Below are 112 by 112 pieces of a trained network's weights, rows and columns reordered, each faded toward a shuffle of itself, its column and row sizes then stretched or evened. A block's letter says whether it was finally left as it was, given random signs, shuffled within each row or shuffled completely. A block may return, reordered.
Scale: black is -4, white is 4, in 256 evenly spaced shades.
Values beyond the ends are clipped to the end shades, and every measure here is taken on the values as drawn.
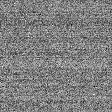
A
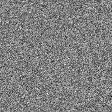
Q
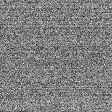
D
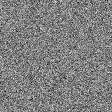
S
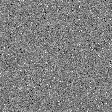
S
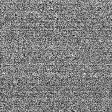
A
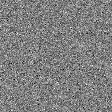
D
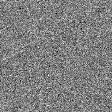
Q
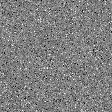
S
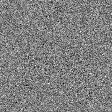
D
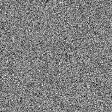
Q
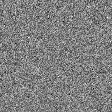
Q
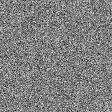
D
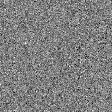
A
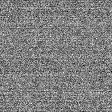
A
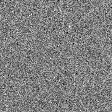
Q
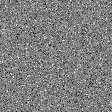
S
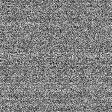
A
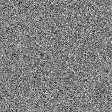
Q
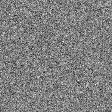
D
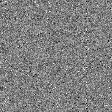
Q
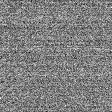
D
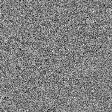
Q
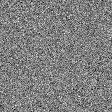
S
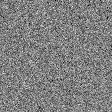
S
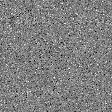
D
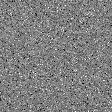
S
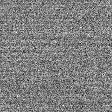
A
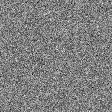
S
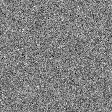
S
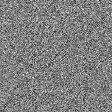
Q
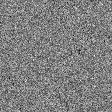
S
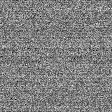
D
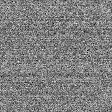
D
